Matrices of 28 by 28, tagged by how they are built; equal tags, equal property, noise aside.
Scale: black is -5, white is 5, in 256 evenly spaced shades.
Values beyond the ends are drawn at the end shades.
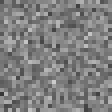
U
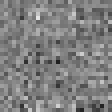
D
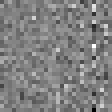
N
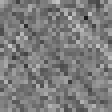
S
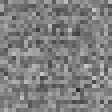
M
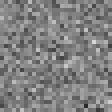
U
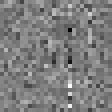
N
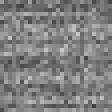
M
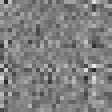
D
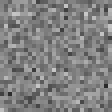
U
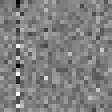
N
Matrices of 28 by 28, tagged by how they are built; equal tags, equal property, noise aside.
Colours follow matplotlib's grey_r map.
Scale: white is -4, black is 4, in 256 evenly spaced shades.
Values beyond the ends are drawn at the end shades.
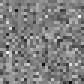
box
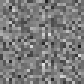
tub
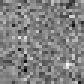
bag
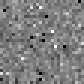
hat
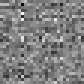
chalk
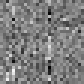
bag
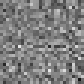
chalk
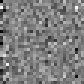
bag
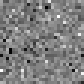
hat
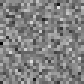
tub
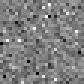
hat
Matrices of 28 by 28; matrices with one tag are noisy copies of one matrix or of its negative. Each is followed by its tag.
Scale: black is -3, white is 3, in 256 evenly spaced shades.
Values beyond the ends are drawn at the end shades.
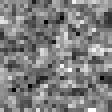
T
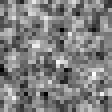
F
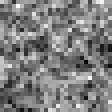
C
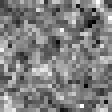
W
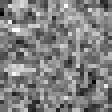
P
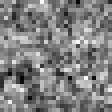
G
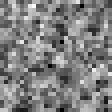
F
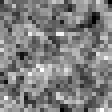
W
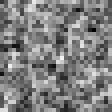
F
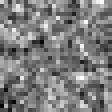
C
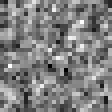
F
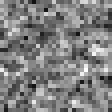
T
